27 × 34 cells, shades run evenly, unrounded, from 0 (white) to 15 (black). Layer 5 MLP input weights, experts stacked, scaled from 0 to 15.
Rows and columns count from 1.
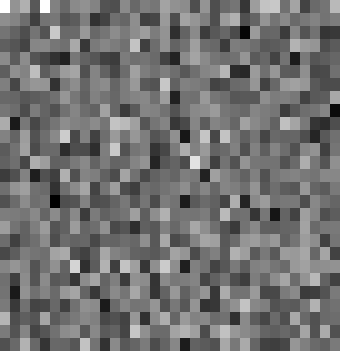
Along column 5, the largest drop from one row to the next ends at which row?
25
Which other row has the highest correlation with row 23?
11
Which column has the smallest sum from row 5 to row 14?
20
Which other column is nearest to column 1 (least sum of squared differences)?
5
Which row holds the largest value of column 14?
18
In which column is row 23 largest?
2
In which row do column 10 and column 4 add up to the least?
6
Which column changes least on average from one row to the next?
3
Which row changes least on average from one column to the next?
8
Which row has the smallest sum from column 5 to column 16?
10
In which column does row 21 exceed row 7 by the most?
19
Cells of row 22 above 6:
31
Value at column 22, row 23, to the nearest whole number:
12
